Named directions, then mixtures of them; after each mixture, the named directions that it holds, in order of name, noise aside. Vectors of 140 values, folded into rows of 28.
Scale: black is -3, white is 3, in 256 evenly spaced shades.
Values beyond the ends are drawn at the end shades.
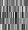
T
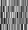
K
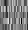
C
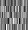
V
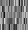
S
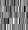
S, V.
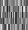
T.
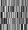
K.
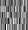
V.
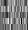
C.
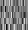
S, T, V.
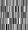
V.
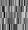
S.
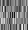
K, T.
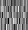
V.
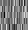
S, V.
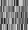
K, S.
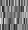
S.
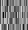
K, T.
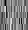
C, K, V.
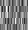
C, S, T.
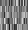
S, V.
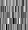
V.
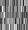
S.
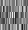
K, T.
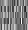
C, S.
